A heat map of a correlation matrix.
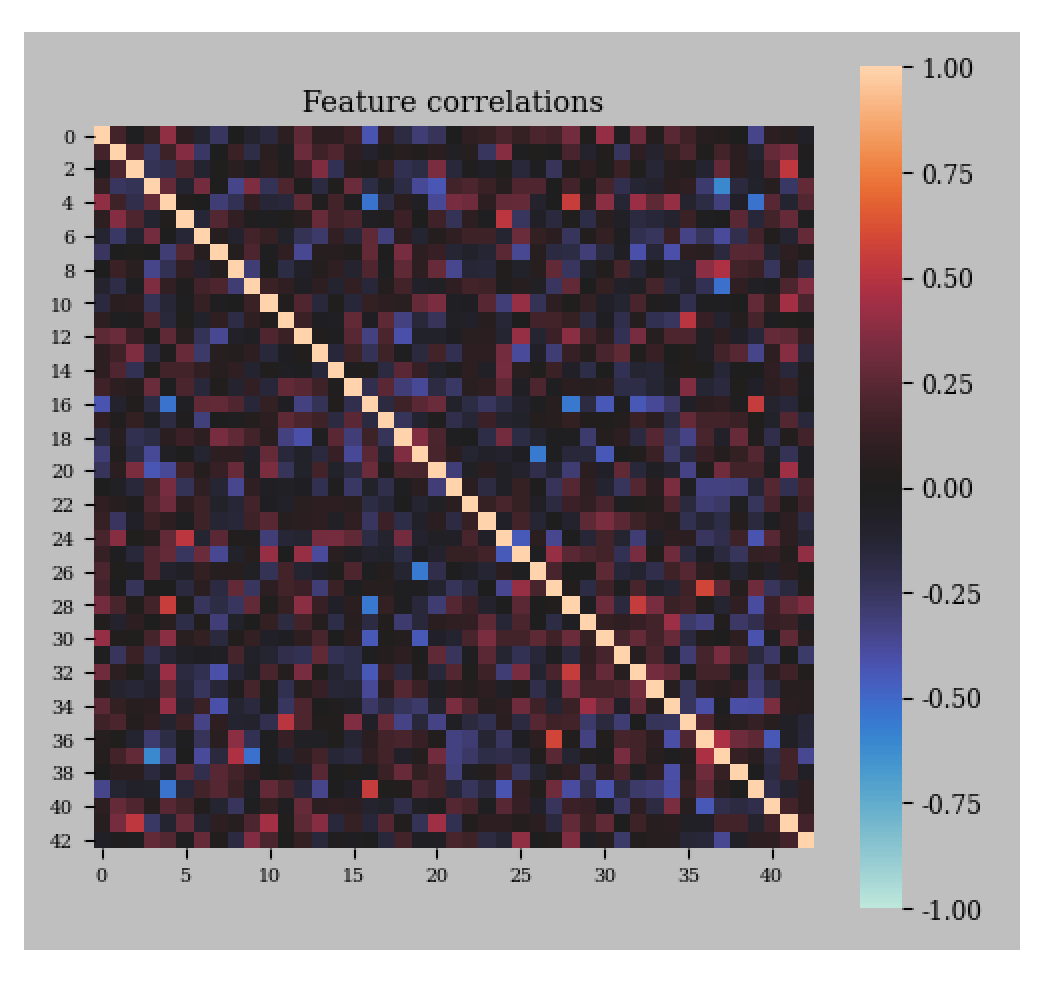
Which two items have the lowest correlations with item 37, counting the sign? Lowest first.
3, 9
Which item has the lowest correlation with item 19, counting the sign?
26
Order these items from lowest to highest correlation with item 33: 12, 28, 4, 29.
12, 29, 4, 28
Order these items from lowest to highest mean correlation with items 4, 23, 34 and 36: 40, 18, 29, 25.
18, 40, 29, 25
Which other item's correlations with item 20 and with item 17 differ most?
35
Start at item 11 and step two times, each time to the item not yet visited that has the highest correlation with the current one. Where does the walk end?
15
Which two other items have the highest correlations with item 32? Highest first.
28, 4
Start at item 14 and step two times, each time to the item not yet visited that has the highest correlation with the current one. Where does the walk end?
5
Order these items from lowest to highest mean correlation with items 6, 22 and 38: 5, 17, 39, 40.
17, 39, 40, 5
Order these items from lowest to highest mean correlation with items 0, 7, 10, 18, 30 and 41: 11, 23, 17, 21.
21, 11, 17, 23
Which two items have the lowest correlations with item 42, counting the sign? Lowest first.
37, 31
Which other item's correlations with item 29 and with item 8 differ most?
36
